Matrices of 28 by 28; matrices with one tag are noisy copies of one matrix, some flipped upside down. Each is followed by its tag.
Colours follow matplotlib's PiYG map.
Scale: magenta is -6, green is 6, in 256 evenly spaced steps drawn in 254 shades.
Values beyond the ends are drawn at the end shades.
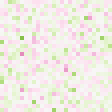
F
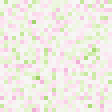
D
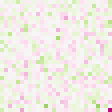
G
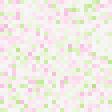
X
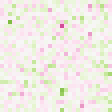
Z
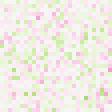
D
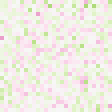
G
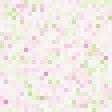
F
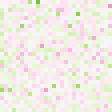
G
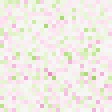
D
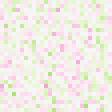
Z
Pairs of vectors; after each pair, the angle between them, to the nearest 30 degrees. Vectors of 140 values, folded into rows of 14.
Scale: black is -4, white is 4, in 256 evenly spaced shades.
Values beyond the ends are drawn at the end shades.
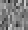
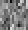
90 degrees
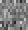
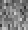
120 degrees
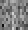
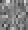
60 degrees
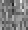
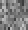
90 degrees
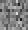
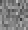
30 degrees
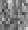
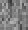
150 degrees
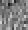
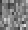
60 degrees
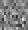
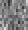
90 degrees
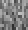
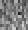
150 degrees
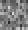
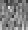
60 degrees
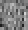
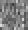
150 degrees
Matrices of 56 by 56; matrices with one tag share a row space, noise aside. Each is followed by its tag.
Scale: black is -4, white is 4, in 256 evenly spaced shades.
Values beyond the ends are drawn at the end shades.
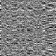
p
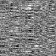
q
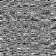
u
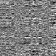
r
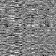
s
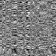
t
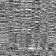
q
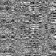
r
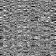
u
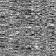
q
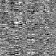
s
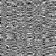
p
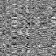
t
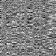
p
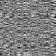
u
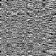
p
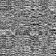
r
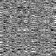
u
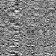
s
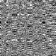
p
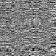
r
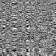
t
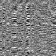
t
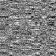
q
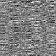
q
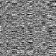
p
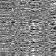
r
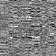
q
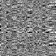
p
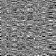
p
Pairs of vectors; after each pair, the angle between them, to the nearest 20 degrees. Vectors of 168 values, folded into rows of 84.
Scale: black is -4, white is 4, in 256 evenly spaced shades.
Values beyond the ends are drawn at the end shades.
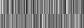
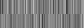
160 degrees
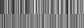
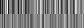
40 degrees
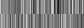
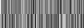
60 degrees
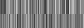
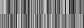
160 degrees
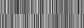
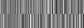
60 degrees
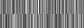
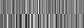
60 degrees
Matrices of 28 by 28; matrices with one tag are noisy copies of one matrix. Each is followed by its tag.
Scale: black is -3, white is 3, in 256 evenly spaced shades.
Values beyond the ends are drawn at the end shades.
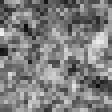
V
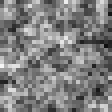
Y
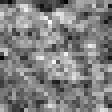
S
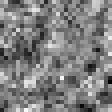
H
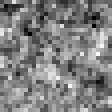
V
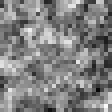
Y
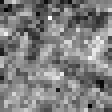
V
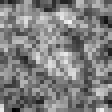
S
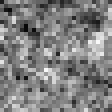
V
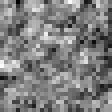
Y
